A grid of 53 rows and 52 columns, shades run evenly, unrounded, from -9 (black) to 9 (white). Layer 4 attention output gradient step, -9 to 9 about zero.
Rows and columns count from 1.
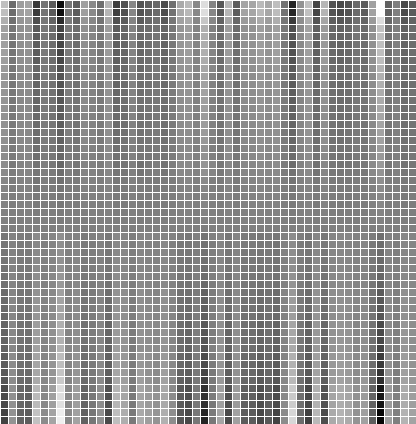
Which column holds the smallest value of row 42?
48
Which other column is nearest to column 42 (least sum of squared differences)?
44
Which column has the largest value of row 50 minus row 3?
8
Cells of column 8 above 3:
13
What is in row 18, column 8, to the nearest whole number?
-2
